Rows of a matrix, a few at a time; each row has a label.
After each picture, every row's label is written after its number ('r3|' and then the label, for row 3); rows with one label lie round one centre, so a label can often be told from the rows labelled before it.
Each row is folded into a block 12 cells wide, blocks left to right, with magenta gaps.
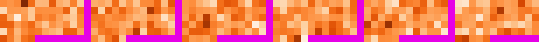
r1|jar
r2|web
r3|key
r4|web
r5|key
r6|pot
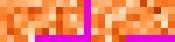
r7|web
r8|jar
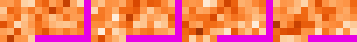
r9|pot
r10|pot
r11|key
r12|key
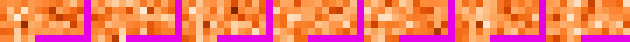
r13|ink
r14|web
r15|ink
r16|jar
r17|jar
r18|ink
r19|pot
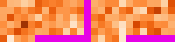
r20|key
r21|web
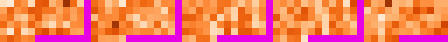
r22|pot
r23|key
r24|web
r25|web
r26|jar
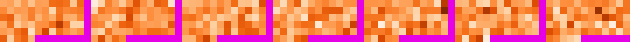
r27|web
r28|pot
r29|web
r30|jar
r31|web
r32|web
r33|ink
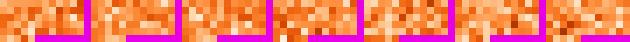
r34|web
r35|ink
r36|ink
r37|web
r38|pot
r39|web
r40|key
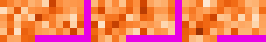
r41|jar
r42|key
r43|key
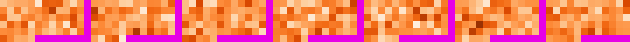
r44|ink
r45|web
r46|pot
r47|web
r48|ink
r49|key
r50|web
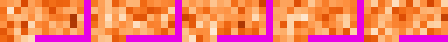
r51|ink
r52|jar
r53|web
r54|jar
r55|pot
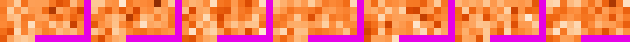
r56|ink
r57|pot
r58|pot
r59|pot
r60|ink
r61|web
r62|pot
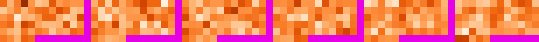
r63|jar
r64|ink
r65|ink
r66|jar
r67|pot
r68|pot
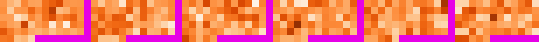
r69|ink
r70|key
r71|ink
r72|key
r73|web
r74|pot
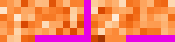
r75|jar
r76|pot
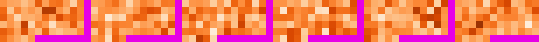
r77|ink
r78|jar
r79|web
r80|web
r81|ink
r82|key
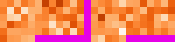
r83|ink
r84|web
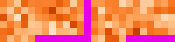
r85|ink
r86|web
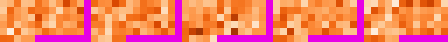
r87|pot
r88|jar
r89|key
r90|pot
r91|pot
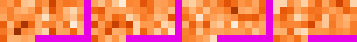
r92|key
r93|key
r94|ink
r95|pot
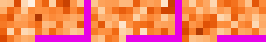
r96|pot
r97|web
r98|key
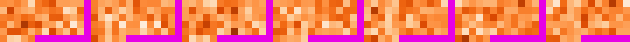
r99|key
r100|ink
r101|key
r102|ink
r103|pot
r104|pot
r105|pot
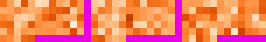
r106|jar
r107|pot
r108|web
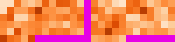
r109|pot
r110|key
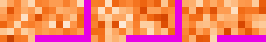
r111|pot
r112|ink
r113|web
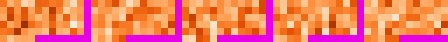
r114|key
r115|jar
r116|web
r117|web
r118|jar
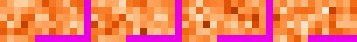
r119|key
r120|key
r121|ink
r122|web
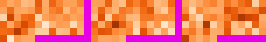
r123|key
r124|key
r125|ink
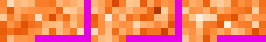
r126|key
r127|jar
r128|jar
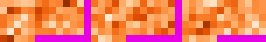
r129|pot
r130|jar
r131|key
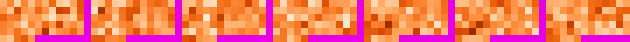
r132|web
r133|pot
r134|pot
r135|jar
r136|key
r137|key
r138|ink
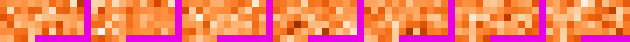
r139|web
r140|pot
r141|ink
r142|key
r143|web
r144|jar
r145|jar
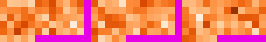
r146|key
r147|key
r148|ink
